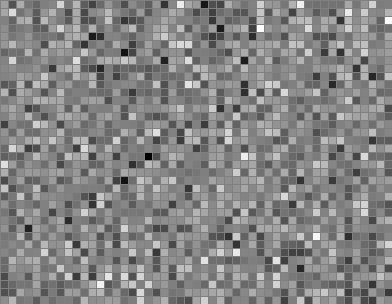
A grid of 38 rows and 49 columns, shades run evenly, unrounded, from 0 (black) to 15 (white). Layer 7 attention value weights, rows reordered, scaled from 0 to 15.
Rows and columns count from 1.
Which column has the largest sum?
35
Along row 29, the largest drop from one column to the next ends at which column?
4
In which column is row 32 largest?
30
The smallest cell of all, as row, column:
20, 19
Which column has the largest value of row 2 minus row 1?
2
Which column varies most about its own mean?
16
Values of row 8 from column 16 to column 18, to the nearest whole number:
12 11 7
